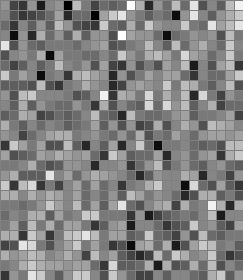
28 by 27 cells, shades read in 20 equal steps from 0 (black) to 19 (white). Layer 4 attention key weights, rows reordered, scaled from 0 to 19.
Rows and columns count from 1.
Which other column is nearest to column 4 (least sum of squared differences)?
9
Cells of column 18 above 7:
24
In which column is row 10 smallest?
22
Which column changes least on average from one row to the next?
8
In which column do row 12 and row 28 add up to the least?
1
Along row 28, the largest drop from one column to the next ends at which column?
26
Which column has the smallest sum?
2
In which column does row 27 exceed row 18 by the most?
4
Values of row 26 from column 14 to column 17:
7 5 3 5
